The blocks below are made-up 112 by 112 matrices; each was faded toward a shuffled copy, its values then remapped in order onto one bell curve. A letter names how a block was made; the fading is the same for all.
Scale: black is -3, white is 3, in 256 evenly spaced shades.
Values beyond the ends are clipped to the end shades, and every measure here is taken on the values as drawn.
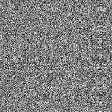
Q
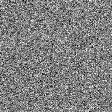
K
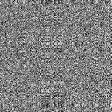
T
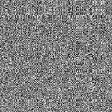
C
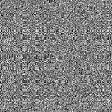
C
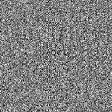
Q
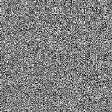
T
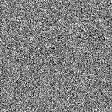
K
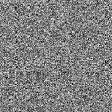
Q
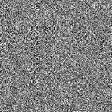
Q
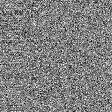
K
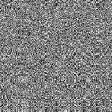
C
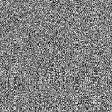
Q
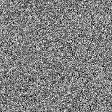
K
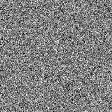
K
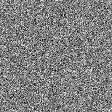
K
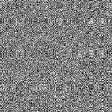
C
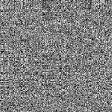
T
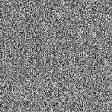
Q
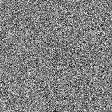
K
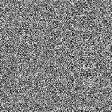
Q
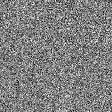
K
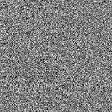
Q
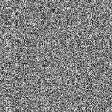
Q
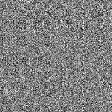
Q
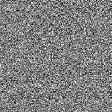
Q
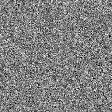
K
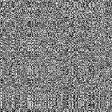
C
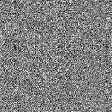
Q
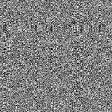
T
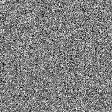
K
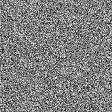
K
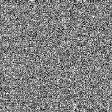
Q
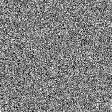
K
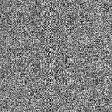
T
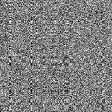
T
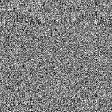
Q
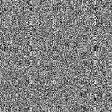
T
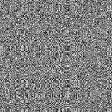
C
